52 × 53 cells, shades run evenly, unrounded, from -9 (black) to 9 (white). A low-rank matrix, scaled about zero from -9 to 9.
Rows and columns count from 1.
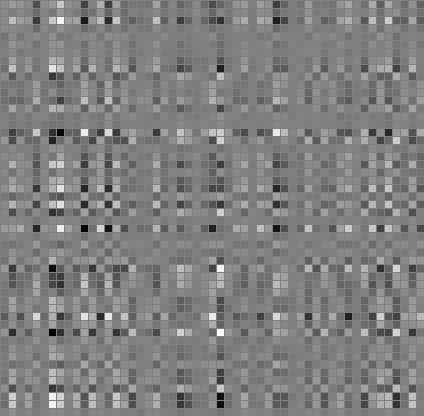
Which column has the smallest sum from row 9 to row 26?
11
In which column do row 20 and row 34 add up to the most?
28
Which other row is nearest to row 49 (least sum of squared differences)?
10
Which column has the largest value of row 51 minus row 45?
7
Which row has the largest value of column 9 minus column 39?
40
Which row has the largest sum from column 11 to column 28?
17
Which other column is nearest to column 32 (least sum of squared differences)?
37
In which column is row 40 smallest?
44
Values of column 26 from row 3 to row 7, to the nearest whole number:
-2 0 0 0 0
